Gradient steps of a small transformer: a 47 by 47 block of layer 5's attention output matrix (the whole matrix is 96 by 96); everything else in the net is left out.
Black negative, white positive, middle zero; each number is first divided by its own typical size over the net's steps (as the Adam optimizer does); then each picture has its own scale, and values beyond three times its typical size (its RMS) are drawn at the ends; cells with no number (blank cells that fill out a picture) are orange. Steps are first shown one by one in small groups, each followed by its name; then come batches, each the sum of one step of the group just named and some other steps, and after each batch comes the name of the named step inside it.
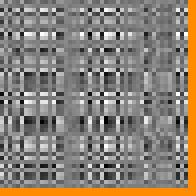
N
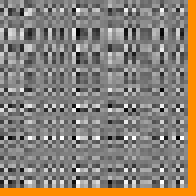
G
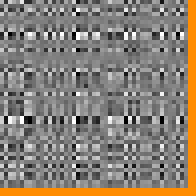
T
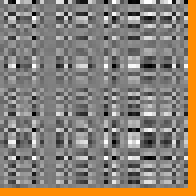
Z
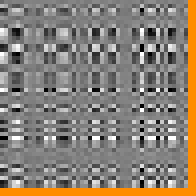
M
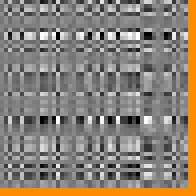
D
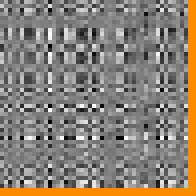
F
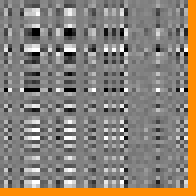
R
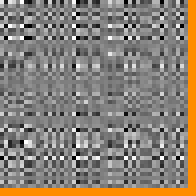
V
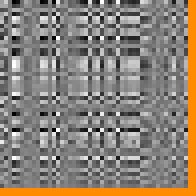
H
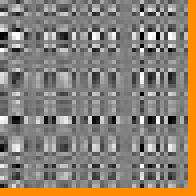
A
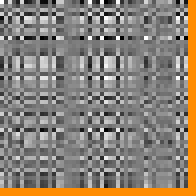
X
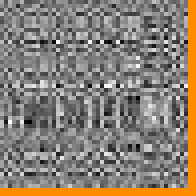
T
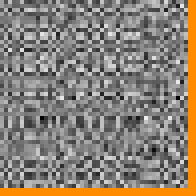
D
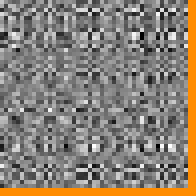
A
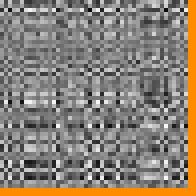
N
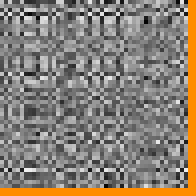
X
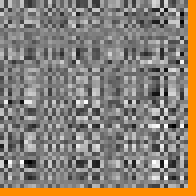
V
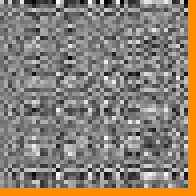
X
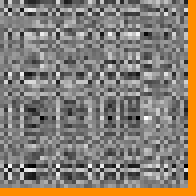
D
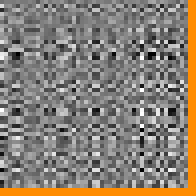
M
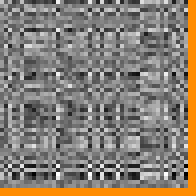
D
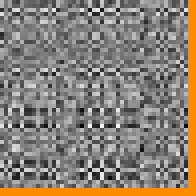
A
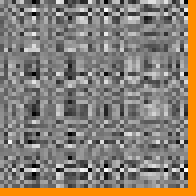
Z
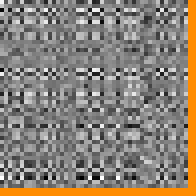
T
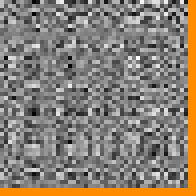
Z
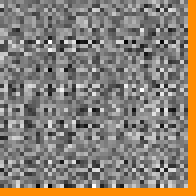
M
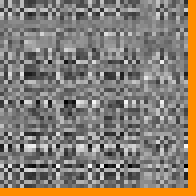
N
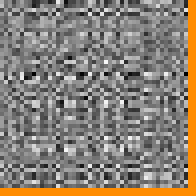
N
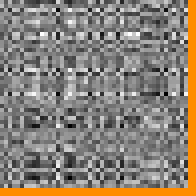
D
